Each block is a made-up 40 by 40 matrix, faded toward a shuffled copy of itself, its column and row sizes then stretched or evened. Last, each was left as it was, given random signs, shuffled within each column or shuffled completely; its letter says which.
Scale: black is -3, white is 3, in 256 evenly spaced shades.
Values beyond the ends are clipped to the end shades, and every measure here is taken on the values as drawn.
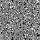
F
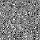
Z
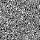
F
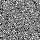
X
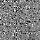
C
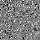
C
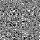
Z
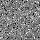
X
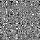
Z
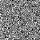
F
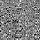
Z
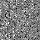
F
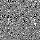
C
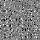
Z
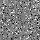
F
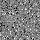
X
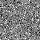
X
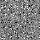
C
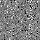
F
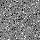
X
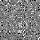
Z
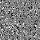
C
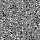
F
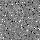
X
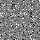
C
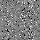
F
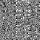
Z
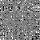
Z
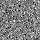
X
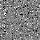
F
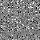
C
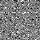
C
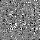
C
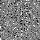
F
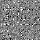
C
